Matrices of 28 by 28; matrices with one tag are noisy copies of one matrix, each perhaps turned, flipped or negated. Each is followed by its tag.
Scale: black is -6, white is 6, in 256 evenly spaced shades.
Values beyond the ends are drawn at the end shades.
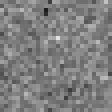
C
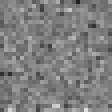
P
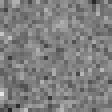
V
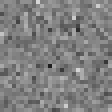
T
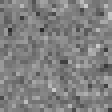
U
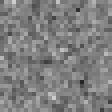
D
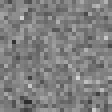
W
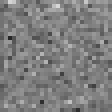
P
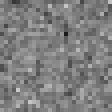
U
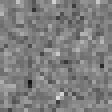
D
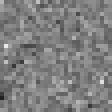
U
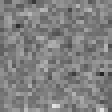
P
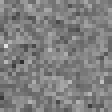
U
